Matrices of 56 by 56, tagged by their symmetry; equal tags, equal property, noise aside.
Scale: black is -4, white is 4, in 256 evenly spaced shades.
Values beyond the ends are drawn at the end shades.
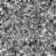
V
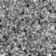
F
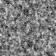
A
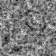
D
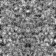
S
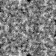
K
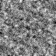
A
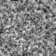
D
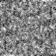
A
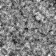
D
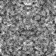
S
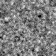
D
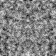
S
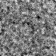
D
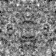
S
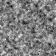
D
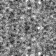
K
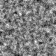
A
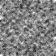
A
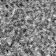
F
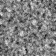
A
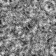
D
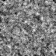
D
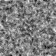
A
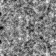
K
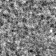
V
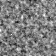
V
